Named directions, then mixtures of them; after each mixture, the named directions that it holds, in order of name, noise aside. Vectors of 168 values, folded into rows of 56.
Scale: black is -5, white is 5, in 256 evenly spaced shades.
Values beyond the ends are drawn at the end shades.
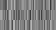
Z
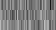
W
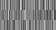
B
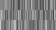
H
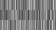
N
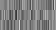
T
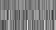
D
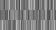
B, N.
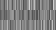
N.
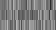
H, N, W.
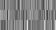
B, D, H.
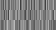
B, T.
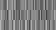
H, Z.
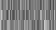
D, H, W.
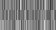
B, N, W.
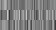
D, Z.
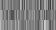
B, H, W.
